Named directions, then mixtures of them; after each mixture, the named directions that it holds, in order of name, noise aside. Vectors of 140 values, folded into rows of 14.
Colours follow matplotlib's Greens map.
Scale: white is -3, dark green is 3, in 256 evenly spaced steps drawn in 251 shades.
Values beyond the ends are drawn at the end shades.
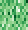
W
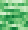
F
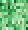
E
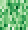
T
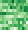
E, F.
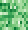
E, F.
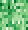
E.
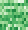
F, T, W.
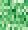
F, T, W.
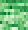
F.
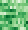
E, F.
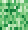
E, F, T.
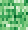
F, W.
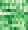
E, F.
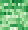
F.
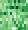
F, T, W.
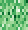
W.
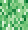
E, T, W.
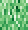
T, W.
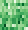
E, F.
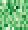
E, T.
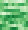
F.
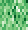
W.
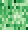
E, F, W.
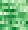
E, F.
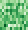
F, T.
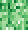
E.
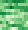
F.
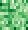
E, F.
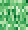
F, W.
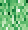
E, W.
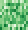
F, T.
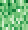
E, T, W.
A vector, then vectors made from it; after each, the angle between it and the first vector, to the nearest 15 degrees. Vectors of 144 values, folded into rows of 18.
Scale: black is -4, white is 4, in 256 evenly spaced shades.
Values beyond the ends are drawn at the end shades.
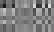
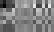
30 degrees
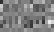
90 degrees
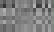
15 degrees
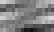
105 degrees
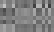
165 degrees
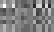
165 degrees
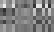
165 degrees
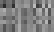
30 degrees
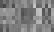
45 degrees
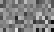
75 degrees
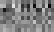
135 degrees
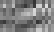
135 degrees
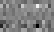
105 degrees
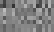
30 degrees
